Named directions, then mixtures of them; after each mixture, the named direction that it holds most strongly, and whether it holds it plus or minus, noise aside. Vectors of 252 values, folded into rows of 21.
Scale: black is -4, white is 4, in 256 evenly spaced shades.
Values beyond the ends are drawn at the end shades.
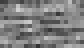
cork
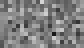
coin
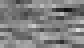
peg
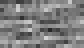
cork, plus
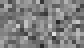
coin, minus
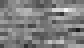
peg, minus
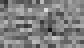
cork, plus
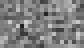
coin, minus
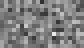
coin, minus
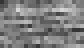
cork, plus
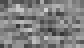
cork, plus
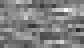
peg, minus
